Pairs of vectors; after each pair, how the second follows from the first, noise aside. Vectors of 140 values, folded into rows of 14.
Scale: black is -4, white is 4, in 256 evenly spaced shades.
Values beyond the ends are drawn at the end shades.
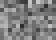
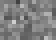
wrapped around, negated, shrunk.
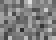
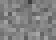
negated, shrunk.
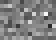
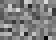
wrapped around, negated.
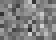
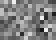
wrapped around, negated.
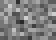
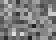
copied.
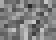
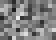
reversed, negated.
